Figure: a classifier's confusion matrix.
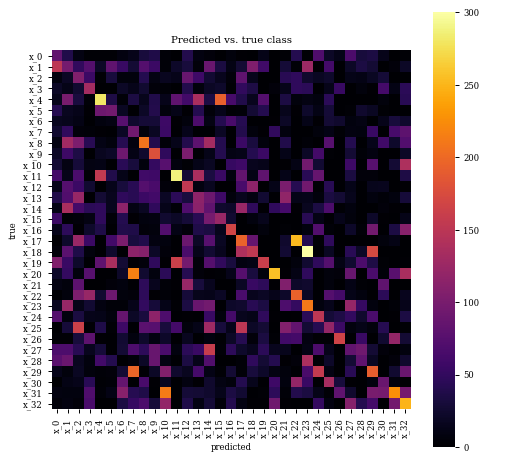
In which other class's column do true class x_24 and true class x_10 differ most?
x_32
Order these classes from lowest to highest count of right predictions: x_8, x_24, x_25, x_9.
x_25, x_24, x_9, x_8
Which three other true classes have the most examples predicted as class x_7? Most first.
x_20, x_29, x_18
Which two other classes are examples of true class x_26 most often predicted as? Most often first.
x_31, x_3
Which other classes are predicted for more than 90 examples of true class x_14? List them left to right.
x_1, x_6, x_13, x_17
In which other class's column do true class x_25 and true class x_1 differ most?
x_0
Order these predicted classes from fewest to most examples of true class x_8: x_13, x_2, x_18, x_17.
x_18, x_17, x_13, x_2
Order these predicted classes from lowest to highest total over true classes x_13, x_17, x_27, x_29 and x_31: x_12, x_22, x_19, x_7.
x_19, x_12, x_22, x_7
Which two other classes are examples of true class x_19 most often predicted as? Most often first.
x_11, x_5
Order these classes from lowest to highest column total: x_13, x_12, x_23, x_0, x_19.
x_19, x_0, x_13, x_12, x_23
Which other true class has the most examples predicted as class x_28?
x_27
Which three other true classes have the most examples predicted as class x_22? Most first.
x_17, x_30, x_25
